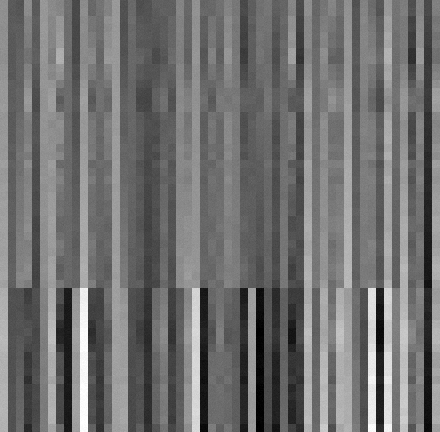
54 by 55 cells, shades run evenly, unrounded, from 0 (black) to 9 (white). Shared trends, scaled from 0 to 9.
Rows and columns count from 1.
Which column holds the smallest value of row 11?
54
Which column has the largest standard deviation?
47
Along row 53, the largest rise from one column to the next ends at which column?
49
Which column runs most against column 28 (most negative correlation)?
27
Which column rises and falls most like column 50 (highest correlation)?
20
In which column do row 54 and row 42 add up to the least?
33
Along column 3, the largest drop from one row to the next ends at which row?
37
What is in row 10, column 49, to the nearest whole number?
6
